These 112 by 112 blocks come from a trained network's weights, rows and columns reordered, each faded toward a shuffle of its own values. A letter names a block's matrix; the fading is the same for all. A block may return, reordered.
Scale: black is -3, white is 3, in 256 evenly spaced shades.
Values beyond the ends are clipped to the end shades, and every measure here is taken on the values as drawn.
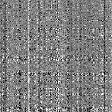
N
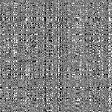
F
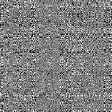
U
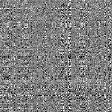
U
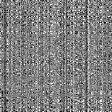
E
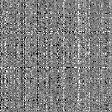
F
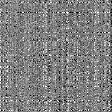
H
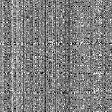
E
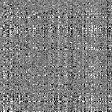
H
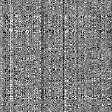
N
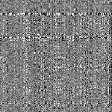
H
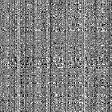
E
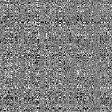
U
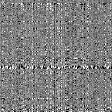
H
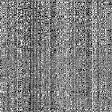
E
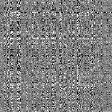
U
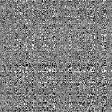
U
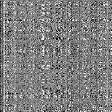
N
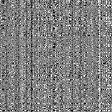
N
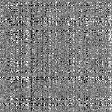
F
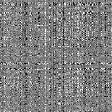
F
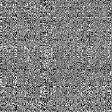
U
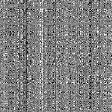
N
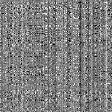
E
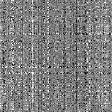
N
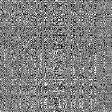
U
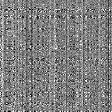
E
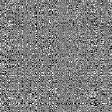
U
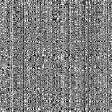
E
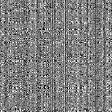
E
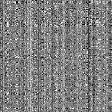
E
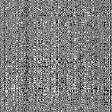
F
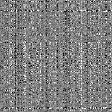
F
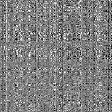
N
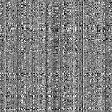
E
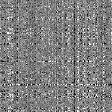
H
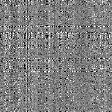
H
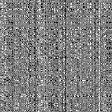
N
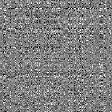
U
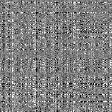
F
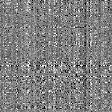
H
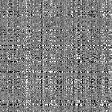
F
